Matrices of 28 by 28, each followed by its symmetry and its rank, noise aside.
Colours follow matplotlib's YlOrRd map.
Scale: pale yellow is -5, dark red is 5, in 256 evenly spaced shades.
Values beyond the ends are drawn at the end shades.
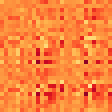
no symmetry, rank three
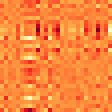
antisymmetric, rank two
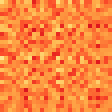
symmetric, rank three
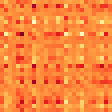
antisymmetric, rank two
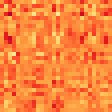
no symmetry, rank three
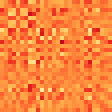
no symmetry, rank three
